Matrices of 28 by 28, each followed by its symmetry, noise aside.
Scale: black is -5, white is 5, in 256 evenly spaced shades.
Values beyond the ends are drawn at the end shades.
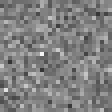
symmetric across the other diagonal.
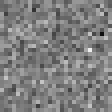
no symmetry.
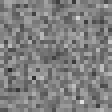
same after a half turn.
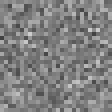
symmetric across the other diagonal.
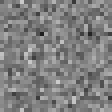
mirrored top to bottom.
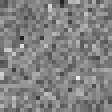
symmetric.
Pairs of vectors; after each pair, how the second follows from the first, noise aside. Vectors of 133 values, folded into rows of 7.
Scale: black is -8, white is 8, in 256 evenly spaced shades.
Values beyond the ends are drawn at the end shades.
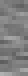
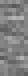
wrapped around.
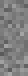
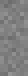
wrapped around, shrunk.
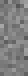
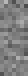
sign-scrambled.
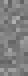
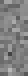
sign-scrambled.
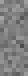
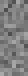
wrapped around.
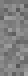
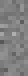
wrapped around, negated, partly zeroed.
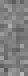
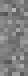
wrapped around.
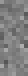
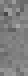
wrapped around, negated, partly zeroed.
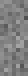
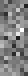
wrapped around, scaled up.
